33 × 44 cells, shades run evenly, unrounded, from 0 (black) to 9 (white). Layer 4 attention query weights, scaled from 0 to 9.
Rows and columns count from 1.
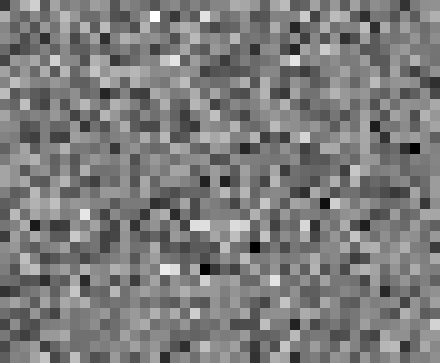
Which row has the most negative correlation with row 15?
5
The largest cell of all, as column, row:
16, 2
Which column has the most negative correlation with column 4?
33
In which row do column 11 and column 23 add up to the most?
18
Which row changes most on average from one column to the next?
21
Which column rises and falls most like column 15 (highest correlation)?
11
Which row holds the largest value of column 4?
1
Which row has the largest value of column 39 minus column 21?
25
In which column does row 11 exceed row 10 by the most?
22
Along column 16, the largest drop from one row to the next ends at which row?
3
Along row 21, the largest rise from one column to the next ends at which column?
20
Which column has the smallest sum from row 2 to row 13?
38
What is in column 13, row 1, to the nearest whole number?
5
